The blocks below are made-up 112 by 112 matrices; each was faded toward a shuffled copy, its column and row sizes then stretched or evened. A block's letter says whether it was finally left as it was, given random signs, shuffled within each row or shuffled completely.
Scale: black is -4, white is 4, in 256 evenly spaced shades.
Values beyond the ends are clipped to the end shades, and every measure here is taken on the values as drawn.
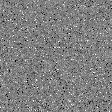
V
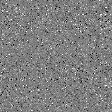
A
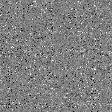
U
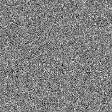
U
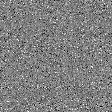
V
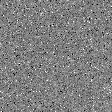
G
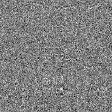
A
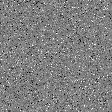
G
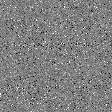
V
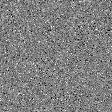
V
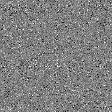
U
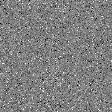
A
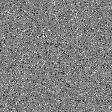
V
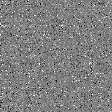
A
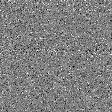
V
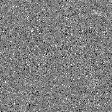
A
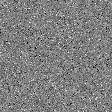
G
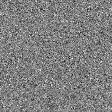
V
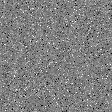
G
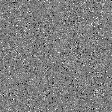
U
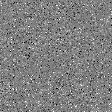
U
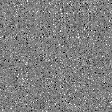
A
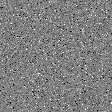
G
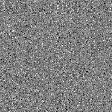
A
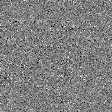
U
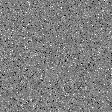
G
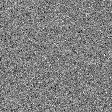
G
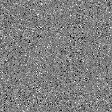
A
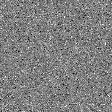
V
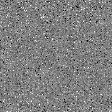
U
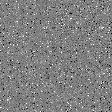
U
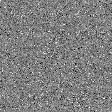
V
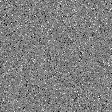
G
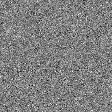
V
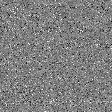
V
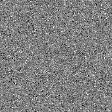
U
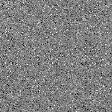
A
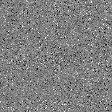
U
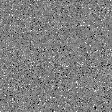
U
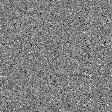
U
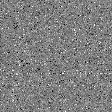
U
